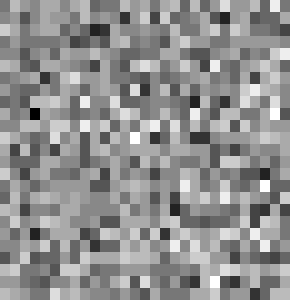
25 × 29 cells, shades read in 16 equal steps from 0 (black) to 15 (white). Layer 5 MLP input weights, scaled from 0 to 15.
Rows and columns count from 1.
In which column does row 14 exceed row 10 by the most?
4
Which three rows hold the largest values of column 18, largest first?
21, 11, 19
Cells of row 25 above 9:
11
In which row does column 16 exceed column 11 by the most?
3
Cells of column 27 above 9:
10
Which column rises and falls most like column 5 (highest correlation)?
17
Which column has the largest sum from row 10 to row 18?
23
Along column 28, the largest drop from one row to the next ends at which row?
2
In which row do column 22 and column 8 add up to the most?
24
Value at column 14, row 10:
11
